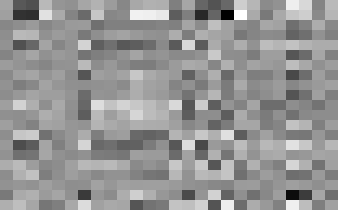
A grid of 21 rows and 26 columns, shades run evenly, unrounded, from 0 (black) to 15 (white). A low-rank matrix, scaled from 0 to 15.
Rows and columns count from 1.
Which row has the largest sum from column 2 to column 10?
11
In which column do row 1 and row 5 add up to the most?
23
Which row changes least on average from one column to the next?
19
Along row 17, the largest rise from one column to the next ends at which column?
18
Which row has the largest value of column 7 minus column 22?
21
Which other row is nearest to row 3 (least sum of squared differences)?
6
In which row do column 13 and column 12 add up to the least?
14
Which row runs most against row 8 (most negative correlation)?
7
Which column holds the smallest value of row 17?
17
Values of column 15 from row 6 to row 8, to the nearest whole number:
8 10 6
